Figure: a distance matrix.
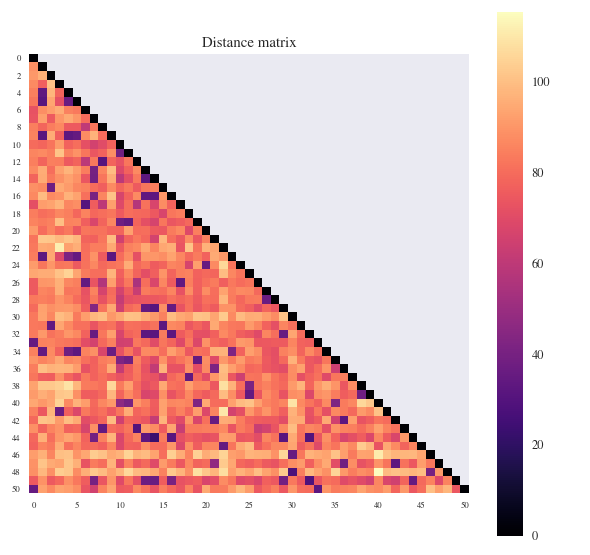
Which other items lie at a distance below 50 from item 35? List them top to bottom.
10, 11, 19, 40
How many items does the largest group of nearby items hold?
8
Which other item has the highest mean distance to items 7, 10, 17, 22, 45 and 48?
3
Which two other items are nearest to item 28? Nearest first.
27, 10
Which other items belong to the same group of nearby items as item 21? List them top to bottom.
36, 42, 47
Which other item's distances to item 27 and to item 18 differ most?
37
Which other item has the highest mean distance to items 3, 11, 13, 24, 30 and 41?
22
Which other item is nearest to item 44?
14
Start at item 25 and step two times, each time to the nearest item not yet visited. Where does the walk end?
38
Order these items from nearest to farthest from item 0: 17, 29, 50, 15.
50, 17, 29, 15
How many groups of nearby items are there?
15
